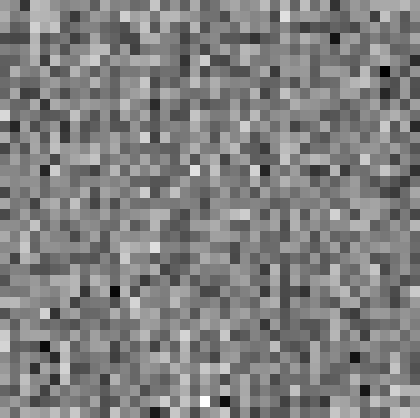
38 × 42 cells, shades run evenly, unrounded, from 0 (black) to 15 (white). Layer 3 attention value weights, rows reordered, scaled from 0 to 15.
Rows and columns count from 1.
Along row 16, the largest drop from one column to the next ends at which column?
27
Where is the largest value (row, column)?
37, 21
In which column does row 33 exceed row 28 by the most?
40
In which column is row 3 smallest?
31
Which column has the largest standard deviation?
16
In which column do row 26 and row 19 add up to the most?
8
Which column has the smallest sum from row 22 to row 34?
29
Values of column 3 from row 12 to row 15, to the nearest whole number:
9 8 5 7
